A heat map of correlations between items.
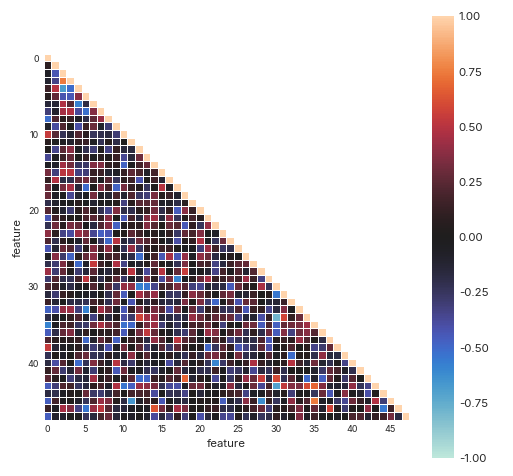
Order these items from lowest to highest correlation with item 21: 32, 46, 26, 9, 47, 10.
10, 32, 47, 9, 46, 26
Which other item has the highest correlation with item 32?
40
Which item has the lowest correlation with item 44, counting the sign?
46
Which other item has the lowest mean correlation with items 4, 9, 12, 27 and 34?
30
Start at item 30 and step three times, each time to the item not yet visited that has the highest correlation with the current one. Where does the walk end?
28
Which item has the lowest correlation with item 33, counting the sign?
5
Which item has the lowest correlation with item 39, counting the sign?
32
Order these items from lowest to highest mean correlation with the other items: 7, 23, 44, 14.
44, 23, 7, 14
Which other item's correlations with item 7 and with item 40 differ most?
22
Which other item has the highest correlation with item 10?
0
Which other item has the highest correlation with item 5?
29
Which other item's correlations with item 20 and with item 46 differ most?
17
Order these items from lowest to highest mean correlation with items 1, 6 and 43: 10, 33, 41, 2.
10, 41, 33, 2
